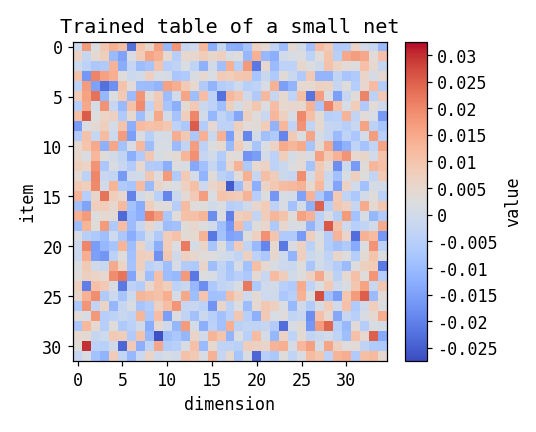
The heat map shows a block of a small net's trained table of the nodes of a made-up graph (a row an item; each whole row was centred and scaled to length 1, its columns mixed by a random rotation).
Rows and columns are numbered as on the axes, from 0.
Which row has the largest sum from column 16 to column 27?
30
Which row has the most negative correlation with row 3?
4
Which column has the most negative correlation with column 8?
33
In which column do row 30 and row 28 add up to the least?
5
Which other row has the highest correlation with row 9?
20
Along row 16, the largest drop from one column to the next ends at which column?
28
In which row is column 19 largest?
24
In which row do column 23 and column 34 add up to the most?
10
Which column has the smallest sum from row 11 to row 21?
6
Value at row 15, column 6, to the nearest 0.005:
-0.02
